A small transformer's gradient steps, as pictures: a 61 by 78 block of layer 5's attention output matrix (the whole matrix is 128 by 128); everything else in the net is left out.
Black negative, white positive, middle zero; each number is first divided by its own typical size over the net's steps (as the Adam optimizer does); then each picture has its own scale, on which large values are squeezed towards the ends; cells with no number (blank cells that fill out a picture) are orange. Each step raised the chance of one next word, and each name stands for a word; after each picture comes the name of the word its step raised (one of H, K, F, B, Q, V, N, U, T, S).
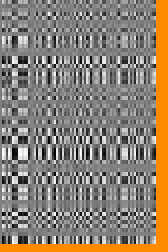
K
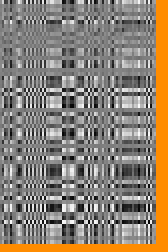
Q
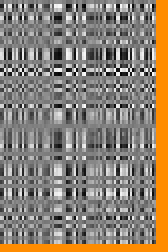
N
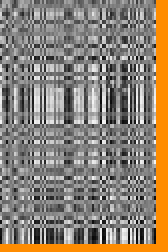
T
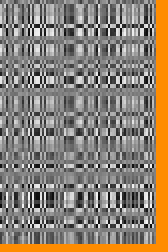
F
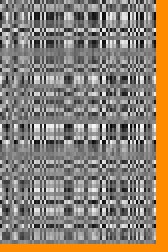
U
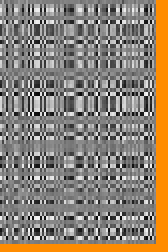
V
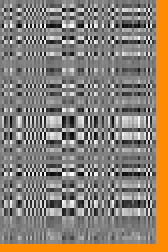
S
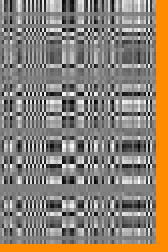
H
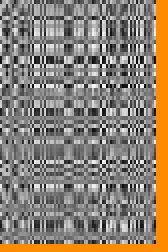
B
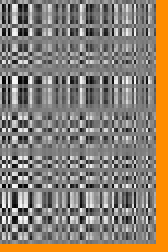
F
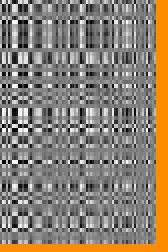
B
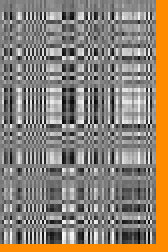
T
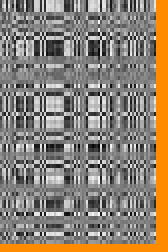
H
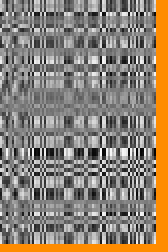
K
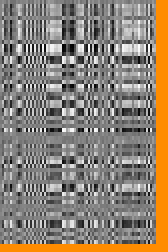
B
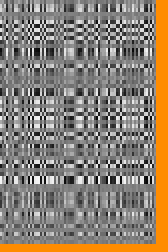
H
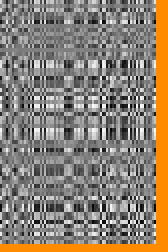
Q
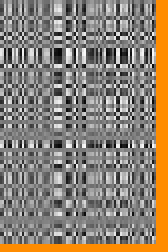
H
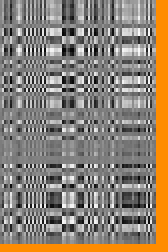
F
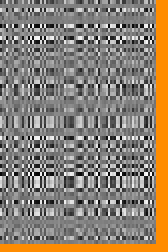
S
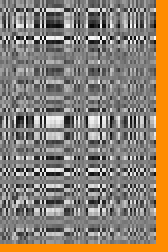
S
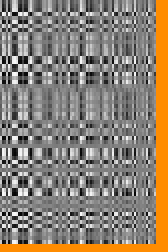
K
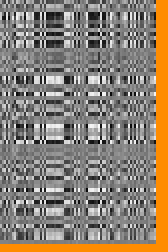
U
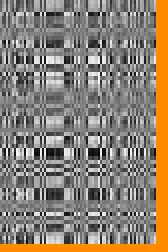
K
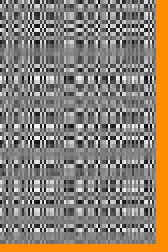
U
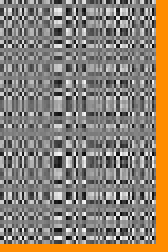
V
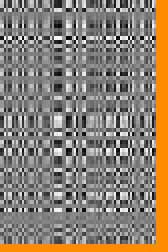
S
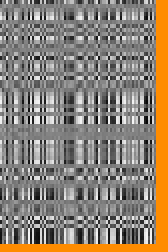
T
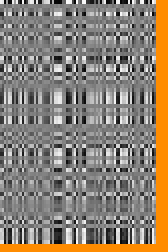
T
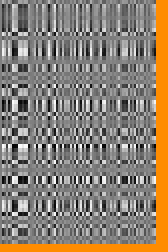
H
